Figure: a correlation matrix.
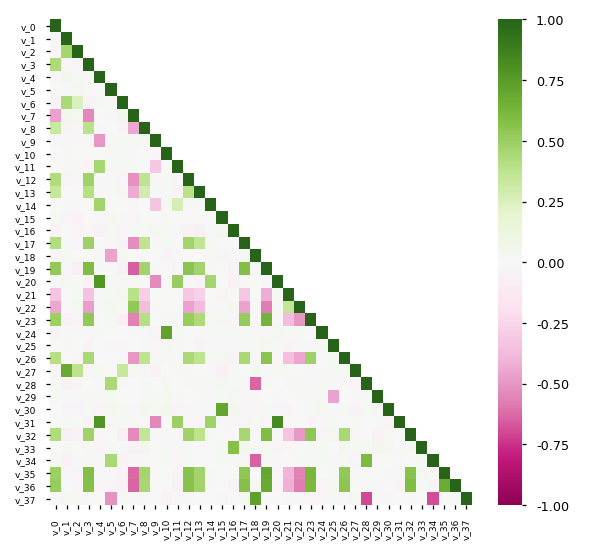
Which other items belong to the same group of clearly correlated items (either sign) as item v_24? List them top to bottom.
v_10
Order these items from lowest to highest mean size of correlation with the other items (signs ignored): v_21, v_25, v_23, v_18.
v_25, v_18, v_21, v_23
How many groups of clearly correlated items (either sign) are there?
8
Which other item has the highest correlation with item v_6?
v_1
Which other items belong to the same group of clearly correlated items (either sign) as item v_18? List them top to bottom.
v_5, v_28, v_34, v_37
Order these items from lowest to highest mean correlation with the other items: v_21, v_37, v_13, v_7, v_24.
v_7, v_21, v_37, v_24, v_13
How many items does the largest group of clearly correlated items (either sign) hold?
15
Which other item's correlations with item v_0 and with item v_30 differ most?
v_15
